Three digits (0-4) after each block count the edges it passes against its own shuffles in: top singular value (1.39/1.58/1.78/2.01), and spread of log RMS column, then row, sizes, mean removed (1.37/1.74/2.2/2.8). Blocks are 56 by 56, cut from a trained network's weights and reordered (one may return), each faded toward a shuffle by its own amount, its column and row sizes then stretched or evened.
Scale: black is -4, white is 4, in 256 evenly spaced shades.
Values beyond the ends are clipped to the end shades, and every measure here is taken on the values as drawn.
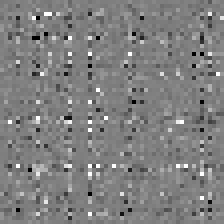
1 3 3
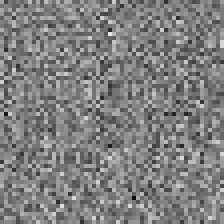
3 1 0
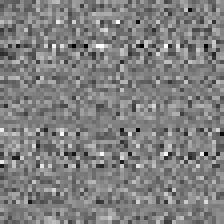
3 0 4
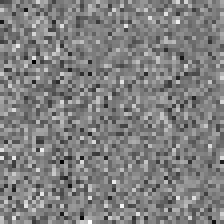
0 2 0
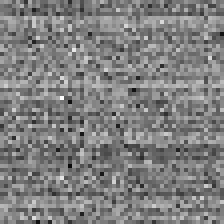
4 0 0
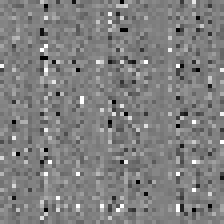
0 4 1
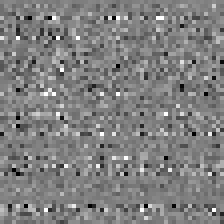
0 1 4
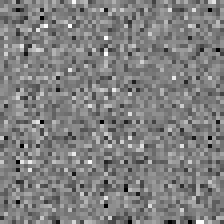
0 2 3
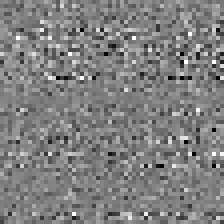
0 1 4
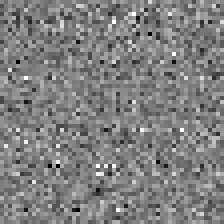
0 1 2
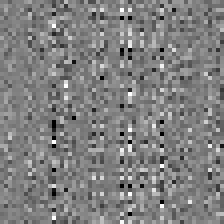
3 4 0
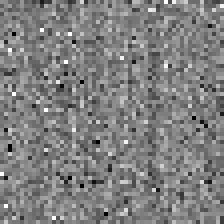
0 1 0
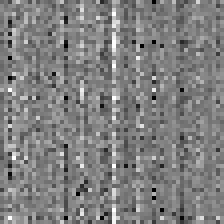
4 4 1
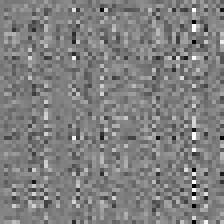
4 4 2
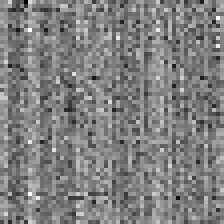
4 0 1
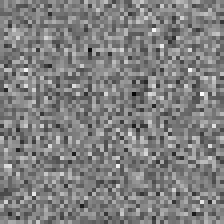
2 0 1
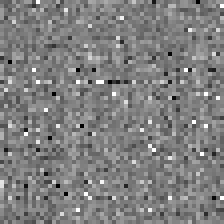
0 0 2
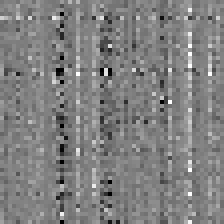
4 4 1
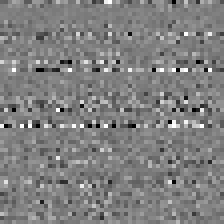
2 1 4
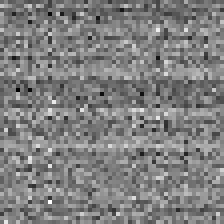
3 1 0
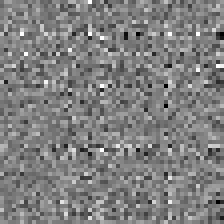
3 2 3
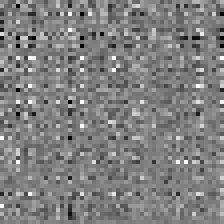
4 3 4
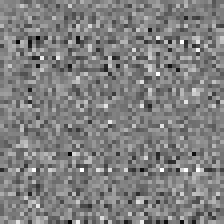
1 2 3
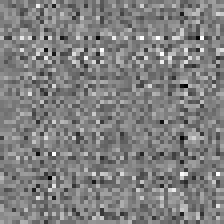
4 2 3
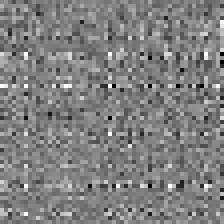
4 3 3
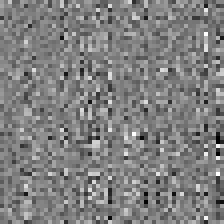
3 4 2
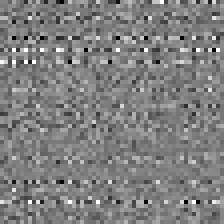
4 1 4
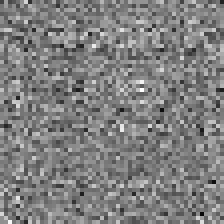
2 1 2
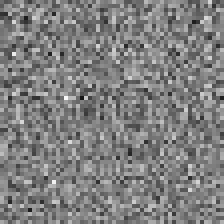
3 0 1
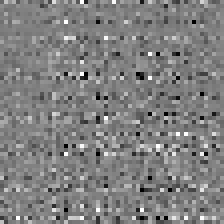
1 3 4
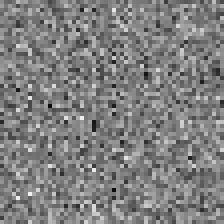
1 2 0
